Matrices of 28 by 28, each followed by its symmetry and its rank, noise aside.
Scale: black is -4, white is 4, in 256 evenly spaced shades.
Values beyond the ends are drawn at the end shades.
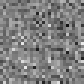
antisymmetric, rank six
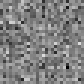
no symmetry, rank seven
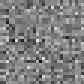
no symmetry, rank six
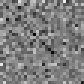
symmetric, rank eight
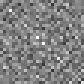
symmetric, rank six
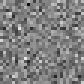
no symmetry, rank eight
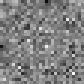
symmetric, rank six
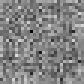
symmetric, rank seven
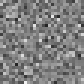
no symmetry, rank eight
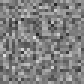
antisymmetric, rank eight
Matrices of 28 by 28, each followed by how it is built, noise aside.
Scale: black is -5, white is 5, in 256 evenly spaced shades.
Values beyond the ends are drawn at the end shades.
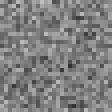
noise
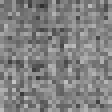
blocks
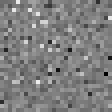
sparse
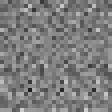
repeating columns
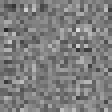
low rank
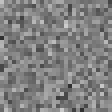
noise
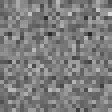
repeating columns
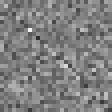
diagonal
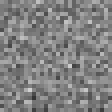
repeating columns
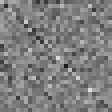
diagonal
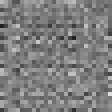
low rank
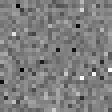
sparse
